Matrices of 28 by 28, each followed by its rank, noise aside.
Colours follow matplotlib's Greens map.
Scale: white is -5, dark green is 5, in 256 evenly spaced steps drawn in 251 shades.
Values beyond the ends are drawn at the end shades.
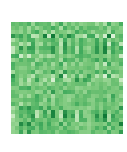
three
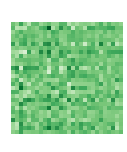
four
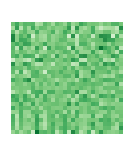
four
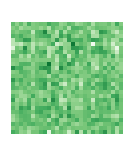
five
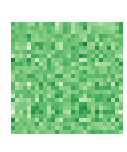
three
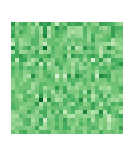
five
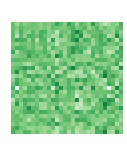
five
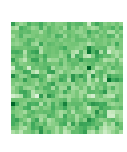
five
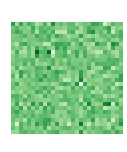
four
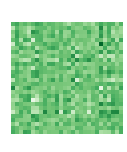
five
